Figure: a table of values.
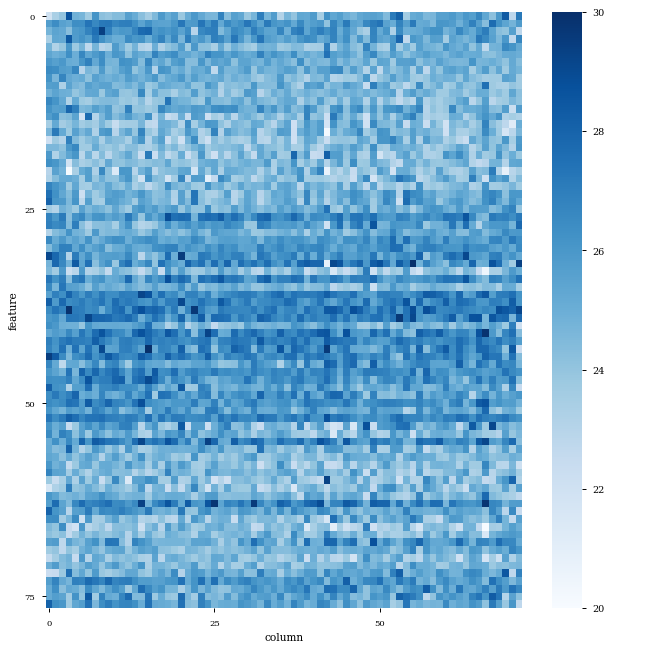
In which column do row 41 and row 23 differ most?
24
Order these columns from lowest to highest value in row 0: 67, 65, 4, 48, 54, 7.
54, 67, 4, 48, 7, 65
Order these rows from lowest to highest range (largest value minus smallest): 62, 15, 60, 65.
62, 65, 15, 60
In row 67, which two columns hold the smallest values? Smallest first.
66, 3
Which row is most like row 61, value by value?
16
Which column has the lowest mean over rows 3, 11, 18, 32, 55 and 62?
48
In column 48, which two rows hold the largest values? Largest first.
53, 37
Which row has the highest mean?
38
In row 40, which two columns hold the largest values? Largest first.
15, 70
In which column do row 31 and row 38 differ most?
3
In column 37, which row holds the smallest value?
61
